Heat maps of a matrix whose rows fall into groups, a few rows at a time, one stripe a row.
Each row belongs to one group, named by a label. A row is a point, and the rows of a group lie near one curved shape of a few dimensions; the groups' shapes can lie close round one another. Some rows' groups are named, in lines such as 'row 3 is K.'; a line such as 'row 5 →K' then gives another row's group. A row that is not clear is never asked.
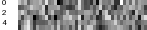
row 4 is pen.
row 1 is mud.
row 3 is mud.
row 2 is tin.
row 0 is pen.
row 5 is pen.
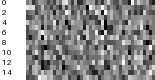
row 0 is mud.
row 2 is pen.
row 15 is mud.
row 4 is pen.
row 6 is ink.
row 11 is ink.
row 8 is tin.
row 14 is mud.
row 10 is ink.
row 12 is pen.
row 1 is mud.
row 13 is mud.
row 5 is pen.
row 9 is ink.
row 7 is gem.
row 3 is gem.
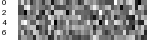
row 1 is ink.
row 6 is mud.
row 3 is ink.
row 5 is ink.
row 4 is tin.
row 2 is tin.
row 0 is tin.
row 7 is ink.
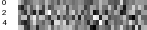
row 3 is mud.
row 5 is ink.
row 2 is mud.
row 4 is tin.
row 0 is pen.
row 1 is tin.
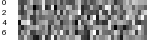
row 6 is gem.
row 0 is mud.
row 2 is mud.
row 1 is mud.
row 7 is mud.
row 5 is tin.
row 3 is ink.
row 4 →pen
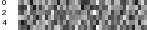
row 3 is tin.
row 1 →mud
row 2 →ink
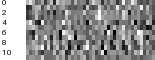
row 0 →tin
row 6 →tin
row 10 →pen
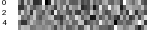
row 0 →mud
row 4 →tin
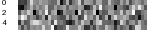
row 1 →tin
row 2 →pen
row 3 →tin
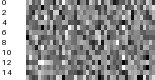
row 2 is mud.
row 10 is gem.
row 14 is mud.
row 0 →mud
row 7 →pen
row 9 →pen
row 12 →mud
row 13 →tin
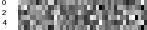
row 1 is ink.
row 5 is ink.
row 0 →ink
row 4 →tin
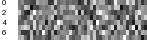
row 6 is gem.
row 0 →ink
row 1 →mud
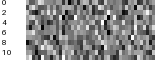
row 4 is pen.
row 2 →pen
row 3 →tin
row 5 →mud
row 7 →mud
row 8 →ink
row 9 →pen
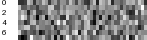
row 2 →ink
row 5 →tin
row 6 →pen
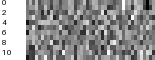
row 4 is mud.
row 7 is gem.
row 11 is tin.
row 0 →tin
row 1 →tin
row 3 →mud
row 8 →mud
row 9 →mud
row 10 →tin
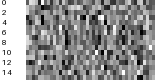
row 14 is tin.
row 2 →pen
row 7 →pen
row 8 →pen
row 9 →ink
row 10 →ink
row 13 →pen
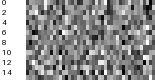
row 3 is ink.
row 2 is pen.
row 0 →ink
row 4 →pen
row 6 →ink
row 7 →mud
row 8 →tin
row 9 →tin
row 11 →tin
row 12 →ink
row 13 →ink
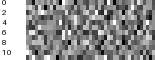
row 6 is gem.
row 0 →tin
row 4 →tin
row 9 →pen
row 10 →ink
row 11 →ink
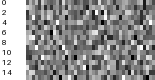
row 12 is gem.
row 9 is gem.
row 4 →ink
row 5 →ink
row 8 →tin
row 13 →pen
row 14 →mud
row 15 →tin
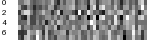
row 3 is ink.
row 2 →pen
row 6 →tin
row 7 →tin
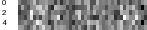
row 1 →ink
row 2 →mud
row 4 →ink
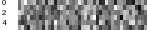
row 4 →tin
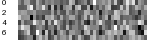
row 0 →ink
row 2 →tin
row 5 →tin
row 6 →tin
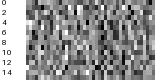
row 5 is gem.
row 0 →ink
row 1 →gem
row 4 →gem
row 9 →mud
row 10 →ink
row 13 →pen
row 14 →ink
